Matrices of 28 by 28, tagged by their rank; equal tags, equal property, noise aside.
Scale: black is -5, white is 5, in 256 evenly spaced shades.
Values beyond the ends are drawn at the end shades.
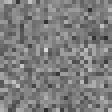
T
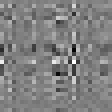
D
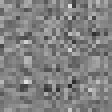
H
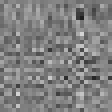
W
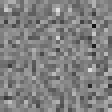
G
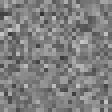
T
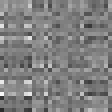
D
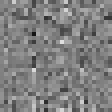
G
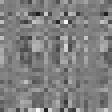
D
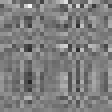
D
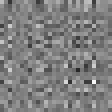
W
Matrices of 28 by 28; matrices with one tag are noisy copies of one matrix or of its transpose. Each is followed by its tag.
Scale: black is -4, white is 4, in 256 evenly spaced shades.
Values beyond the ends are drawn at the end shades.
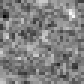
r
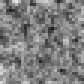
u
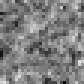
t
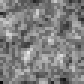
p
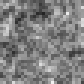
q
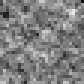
r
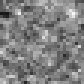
r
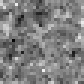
q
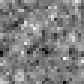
t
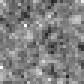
t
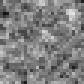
r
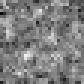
p
